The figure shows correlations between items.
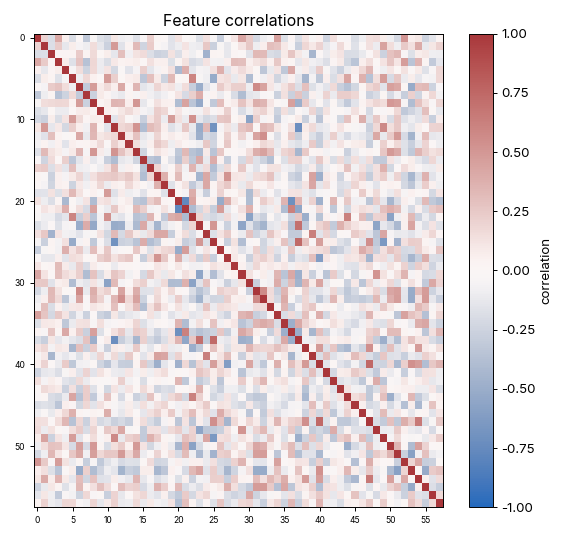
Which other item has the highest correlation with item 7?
23
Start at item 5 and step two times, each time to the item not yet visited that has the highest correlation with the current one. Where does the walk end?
44
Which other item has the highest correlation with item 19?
10
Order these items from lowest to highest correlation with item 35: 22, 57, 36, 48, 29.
36, 29, 57, 48, 22
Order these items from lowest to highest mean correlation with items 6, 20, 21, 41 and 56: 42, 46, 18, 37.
37, 42, 46, 18
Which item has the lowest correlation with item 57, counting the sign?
20
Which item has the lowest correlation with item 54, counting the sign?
45
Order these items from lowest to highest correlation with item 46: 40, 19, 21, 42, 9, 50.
42, 40, 50, 9, 21, 19
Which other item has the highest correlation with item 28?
3
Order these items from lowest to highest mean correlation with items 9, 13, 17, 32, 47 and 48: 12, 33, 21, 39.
21, 39, 33, 12
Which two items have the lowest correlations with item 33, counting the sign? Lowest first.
15, 36
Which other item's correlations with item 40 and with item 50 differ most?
53
